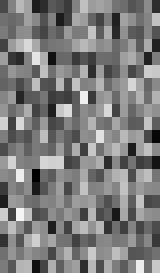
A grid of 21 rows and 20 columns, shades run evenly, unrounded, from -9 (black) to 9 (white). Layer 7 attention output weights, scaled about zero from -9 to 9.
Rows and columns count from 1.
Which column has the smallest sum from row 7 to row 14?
7
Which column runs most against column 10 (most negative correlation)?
6
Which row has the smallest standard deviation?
20
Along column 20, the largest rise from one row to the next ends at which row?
2
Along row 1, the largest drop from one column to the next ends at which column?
5
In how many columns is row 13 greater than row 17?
9
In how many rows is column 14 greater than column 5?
12
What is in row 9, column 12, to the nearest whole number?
0
